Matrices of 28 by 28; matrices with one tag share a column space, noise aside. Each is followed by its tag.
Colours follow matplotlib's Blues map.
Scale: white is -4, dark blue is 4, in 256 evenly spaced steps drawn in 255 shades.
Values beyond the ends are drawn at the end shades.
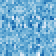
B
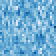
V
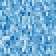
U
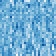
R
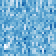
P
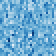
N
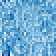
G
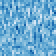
V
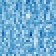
N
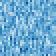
U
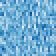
U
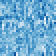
B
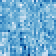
R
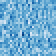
N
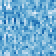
V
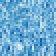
R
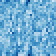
G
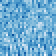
R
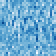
V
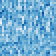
V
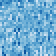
G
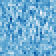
V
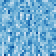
G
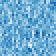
N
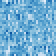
G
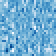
P
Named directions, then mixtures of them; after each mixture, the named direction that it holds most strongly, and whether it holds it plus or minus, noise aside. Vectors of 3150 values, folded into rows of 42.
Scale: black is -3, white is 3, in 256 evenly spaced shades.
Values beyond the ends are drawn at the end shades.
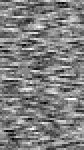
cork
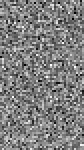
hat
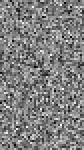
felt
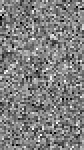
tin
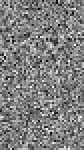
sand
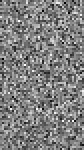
hat, minus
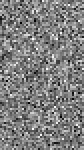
tin, plus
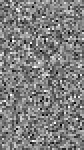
felt, minus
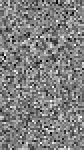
sand, plus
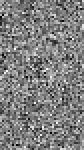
tin, plus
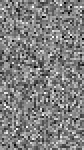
felt, plus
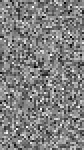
felt, plus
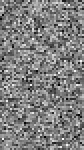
tin, plus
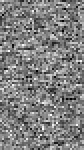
tin, plus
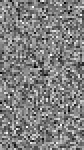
felt, plus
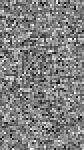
sand, minus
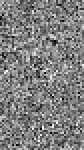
tin, plus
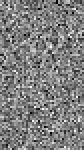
sand, plus
